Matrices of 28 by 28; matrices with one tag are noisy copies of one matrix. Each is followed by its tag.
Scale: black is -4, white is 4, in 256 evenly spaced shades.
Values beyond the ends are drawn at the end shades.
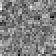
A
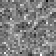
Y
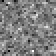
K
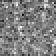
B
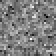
K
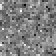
A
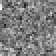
A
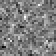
Y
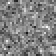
K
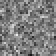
Y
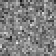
B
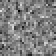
Y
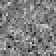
K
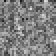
B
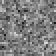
Y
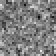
A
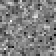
K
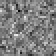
Y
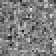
B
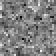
A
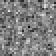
B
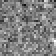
B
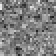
A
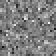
Y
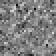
Y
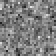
A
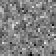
Y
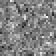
Y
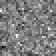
Y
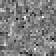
Y
